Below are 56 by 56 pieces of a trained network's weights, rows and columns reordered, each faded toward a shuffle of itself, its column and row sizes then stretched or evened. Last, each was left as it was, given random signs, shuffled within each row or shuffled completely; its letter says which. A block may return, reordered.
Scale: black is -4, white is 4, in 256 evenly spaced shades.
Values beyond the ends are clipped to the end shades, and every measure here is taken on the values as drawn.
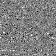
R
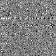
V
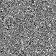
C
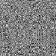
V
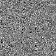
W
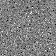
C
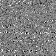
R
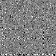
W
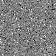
C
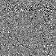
W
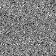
R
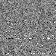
R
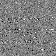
R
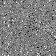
C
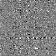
W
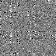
W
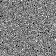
C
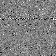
R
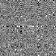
V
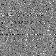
R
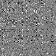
W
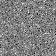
C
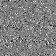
R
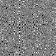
V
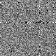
W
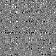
V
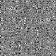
V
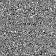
R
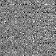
V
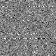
R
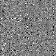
W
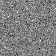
C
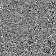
W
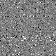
R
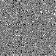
W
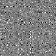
V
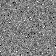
C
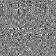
V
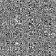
V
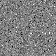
C
